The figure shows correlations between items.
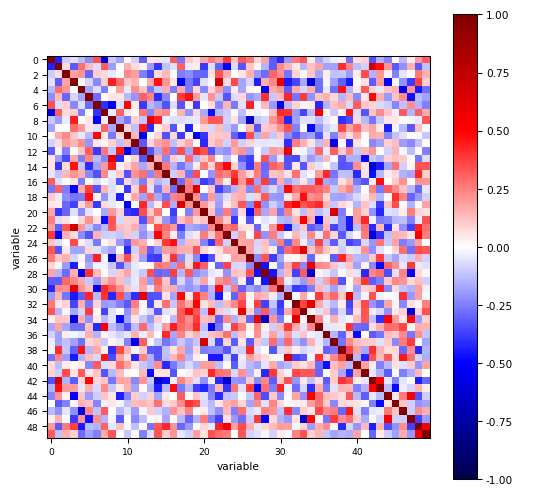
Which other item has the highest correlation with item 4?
38
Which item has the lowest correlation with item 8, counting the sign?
26
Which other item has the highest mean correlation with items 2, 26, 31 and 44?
39
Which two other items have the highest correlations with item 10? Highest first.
6, 26
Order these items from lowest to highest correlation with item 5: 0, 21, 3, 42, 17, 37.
0, 3, 37, 21, 17, 42
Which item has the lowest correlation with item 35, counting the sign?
21
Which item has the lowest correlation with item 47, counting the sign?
33
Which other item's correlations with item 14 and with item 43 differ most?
42
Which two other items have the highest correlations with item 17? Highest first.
19, 31
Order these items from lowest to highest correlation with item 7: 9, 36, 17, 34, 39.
34, 36, 17, 9, 39
